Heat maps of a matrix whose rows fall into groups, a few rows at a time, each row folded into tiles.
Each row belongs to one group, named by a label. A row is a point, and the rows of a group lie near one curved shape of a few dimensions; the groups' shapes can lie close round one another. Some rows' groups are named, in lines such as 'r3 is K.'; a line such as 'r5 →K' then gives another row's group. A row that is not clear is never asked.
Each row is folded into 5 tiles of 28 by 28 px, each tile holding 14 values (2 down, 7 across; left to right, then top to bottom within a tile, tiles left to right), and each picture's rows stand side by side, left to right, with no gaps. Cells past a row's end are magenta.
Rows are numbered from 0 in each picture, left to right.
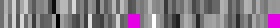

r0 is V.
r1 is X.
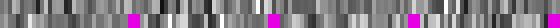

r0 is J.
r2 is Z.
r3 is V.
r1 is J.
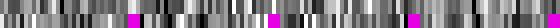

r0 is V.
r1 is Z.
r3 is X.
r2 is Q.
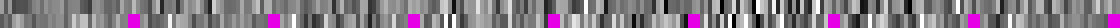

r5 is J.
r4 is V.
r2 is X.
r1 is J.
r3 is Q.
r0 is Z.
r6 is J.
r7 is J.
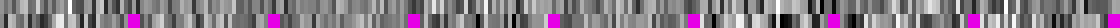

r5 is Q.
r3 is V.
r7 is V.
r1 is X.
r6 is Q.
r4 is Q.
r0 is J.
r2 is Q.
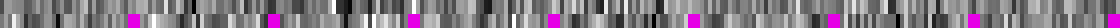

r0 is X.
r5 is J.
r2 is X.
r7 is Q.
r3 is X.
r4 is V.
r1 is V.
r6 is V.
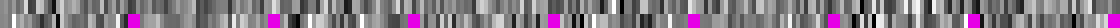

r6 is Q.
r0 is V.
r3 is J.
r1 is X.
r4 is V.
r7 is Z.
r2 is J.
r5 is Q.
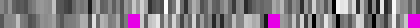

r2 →J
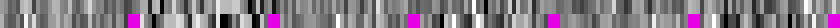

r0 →Q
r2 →J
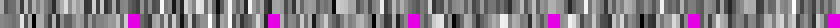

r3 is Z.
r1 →Q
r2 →J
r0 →Q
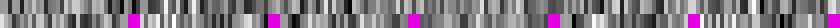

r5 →V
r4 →V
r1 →V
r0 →Q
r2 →J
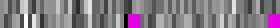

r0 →Q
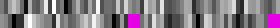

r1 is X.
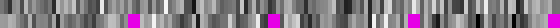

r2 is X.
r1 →V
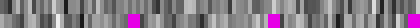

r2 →X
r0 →J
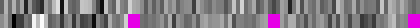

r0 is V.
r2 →J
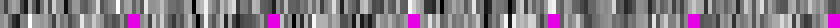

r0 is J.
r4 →X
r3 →X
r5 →Q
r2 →V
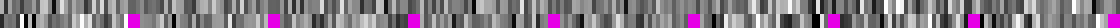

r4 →J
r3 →J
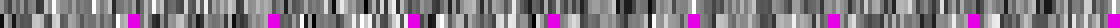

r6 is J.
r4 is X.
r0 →Z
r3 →X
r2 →Q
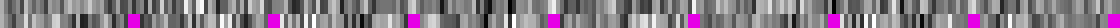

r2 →V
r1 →Q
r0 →Q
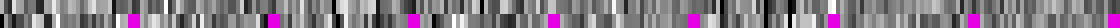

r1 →V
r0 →Z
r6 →Q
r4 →J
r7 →Q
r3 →V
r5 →X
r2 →X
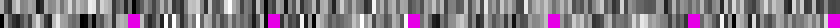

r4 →Z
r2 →Q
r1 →Q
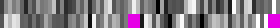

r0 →X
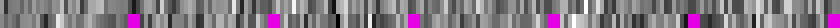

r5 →Q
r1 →X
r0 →Z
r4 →V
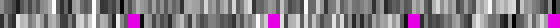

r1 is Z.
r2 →V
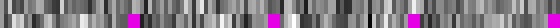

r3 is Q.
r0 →Z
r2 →X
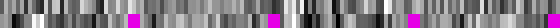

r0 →V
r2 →X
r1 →Q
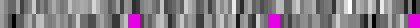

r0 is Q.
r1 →X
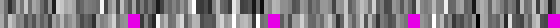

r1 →X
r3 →V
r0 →J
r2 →X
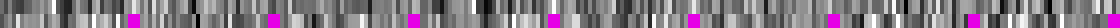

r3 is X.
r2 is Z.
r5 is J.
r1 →V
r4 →X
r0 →X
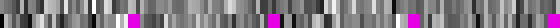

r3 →X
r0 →Z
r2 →Z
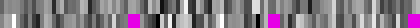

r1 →J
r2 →X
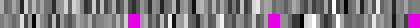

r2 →J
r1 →J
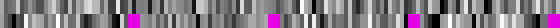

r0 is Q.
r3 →J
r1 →J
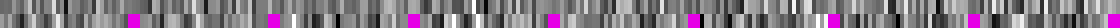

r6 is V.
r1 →J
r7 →V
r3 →J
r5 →Z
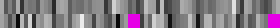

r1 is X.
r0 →J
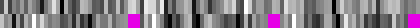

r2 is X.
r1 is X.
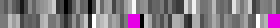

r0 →X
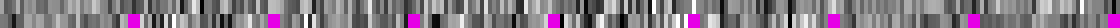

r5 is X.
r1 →V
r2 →Q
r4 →Z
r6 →Q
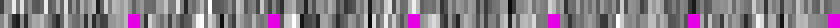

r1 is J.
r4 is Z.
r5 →J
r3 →X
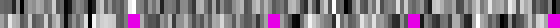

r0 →X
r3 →Z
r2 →J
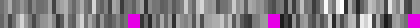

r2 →Q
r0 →X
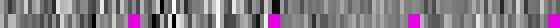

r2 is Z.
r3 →J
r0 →J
